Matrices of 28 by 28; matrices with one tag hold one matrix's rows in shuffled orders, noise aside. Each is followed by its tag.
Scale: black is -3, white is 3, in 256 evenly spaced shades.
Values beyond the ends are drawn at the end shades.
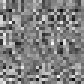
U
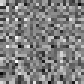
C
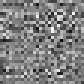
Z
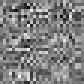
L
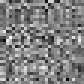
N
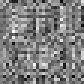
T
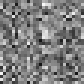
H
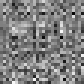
T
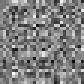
T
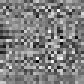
Z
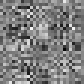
L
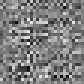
L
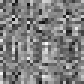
H
